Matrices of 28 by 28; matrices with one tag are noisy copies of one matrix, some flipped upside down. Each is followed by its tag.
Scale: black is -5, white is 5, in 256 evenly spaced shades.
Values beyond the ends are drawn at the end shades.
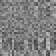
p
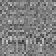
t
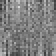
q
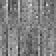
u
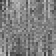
q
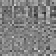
p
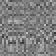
t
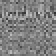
t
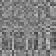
p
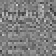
t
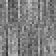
u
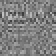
t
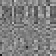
p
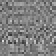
t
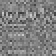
t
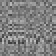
t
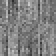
u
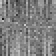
q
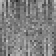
q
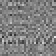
t
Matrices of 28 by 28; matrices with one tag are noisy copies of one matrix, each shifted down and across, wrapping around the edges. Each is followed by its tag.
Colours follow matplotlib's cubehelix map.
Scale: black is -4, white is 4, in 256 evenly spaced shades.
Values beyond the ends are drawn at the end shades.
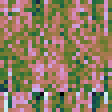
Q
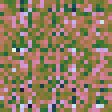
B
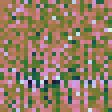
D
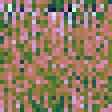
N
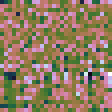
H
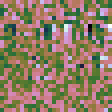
H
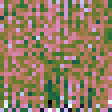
N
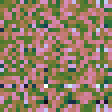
B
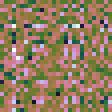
B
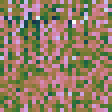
D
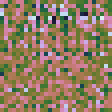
D
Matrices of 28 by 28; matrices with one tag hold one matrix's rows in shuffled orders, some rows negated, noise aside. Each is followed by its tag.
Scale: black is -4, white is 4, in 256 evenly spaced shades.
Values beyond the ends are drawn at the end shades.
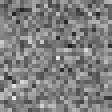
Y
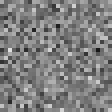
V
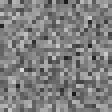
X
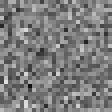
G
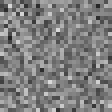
V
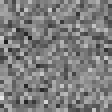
G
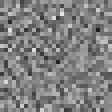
V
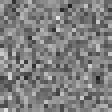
V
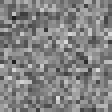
Y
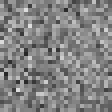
G
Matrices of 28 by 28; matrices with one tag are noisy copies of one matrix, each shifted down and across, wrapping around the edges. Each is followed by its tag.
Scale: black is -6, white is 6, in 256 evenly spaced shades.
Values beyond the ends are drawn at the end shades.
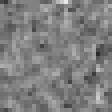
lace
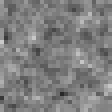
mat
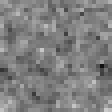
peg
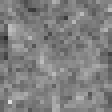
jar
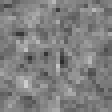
mat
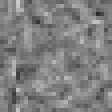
lace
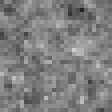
peg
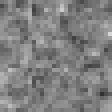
mat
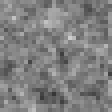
peg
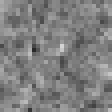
mat
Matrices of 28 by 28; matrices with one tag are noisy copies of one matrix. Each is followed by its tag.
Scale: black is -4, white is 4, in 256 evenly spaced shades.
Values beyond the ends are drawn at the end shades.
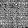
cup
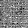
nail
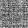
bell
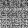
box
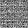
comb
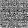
bell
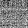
box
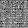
nail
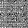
comb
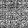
cup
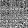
box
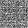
bell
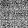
box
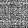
cup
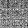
box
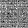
comb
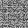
bell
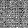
nail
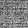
nail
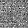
comb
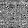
cup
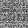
bell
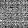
cup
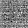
bell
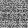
bell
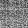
box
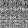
box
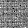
comb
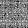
cup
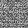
comb
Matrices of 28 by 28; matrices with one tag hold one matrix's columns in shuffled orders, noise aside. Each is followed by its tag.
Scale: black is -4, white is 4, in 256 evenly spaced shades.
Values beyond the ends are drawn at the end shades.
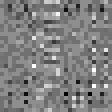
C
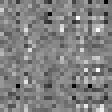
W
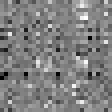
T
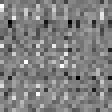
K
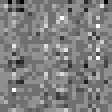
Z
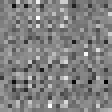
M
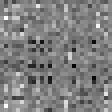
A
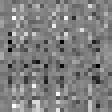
A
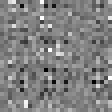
M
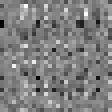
K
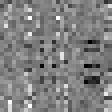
A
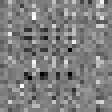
T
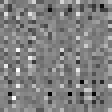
C
